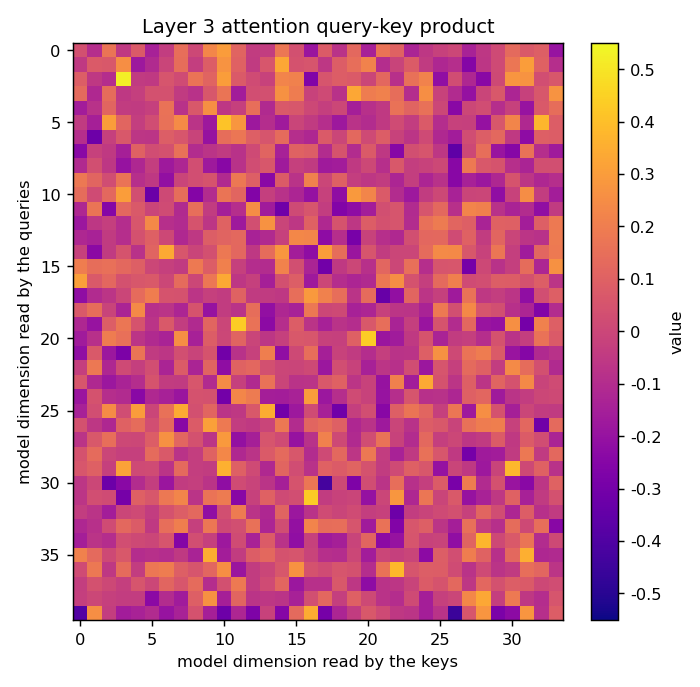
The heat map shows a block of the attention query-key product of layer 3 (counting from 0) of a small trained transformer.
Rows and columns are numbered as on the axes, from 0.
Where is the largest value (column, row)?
3, 2
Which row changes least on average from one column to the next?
37
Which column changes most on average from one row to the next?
10
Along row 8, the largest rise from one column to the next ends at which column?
27
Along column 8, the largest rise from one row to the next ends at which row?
11
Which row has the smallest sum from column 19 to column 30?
9
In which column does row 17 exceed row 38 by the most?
5
